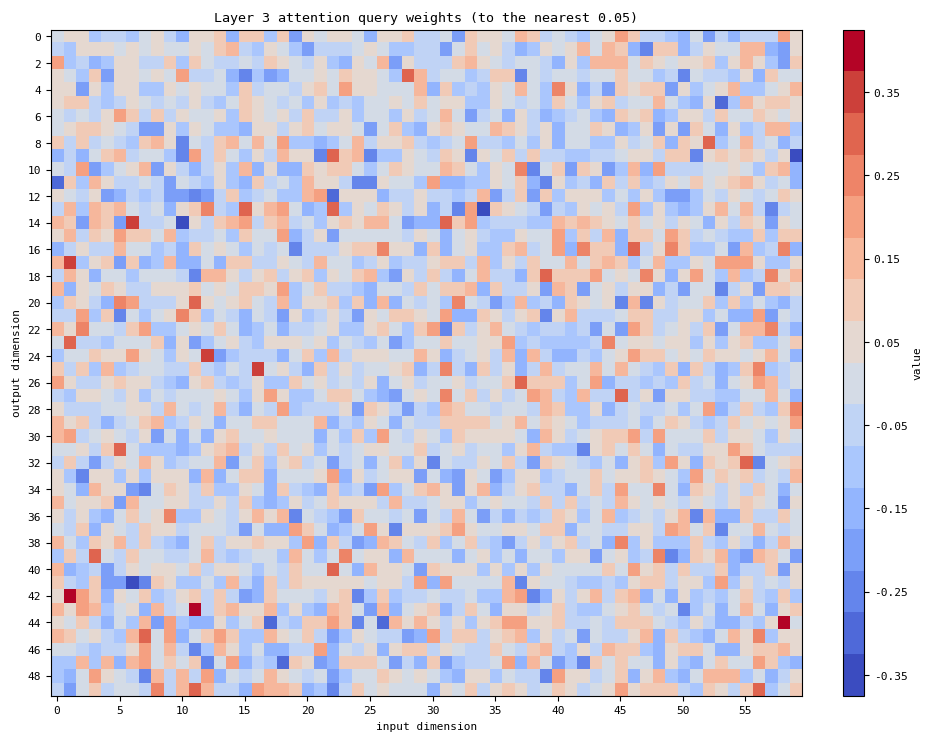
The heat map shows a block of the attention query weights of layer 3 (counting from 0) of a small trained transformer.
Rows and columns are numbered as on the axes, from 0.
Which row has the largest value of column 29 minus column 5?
41
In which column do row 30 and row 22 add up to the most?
46
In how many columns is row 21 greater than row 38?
28
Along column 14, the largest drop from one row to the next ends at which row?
32
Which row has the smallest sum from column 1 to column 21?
12
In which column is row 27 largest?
45
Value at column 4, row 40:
-0.2
